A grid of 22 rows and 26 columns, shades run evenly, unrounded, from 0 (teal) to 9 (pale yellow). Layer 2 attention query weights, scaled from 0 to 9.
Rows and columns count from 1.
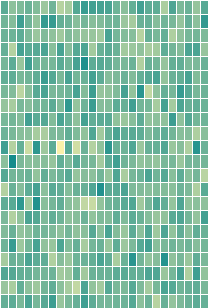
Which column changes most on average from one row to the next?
2
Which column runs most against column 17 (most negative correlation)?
24
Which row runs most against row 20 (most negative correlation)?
9
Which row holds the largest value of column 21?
1
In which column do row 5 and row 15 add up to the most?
18
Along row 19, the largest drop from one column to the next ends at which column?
21
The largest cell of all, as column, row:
8, 11
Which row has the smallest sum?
6
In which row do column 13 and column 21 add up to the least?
19
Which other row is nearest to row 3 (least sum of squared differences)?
17
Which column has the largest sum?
20
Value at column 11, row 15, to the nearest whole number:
7
